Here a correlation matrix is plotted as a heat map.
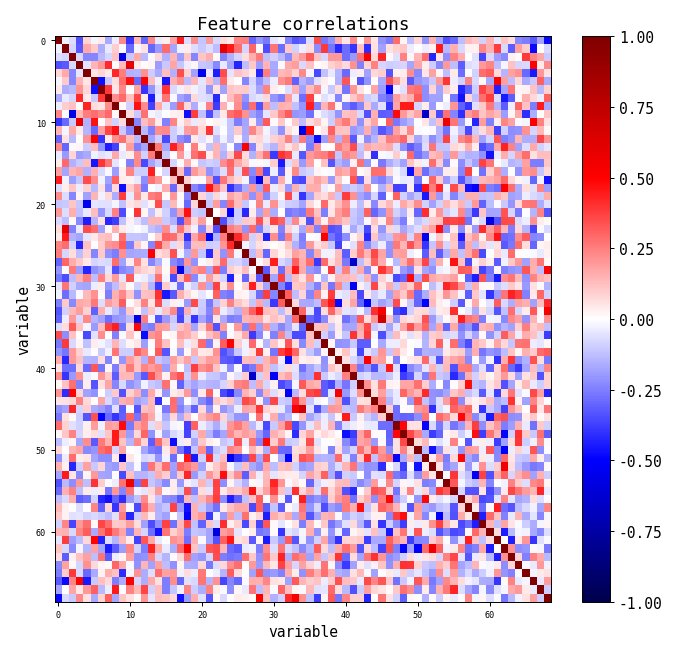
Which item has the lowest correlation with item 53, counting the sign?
58
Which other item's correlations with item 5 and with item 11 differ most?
61
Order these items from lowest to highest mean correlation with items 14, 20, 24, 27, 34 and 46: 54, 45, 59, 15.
59, 15, 54, 45
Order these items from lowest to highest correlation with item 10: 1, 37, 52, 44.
1, 52, 37, 44
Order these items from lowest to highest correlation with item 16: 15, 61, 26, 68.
15, 68, 61, 26
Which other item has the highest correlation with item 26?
13
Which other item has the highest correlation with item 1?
23
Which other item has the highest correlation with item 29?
49
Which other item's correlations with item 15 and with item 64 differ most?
31
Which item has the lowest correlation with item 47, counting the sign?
51
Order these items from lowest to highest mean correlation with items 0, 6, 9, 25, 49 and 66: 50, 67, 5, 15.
5, 67, 15, 50
